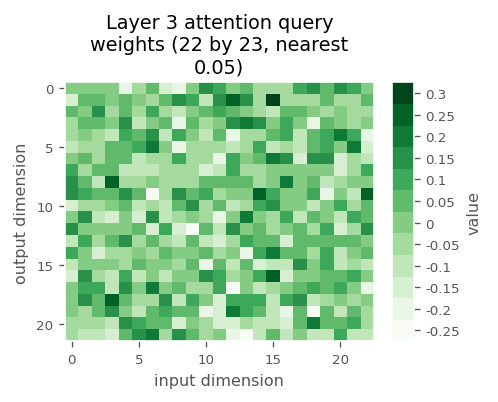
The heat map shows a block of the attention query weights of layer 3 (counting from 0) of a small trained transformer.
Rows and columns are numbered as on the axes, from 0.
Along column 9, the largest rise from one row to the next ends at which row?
13
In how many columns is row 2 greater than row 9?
8
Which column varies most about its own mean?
12
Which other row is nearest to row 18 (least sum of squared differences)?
3
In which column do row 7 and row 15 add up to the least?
10
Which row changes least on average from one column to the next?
7
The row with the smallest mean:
21
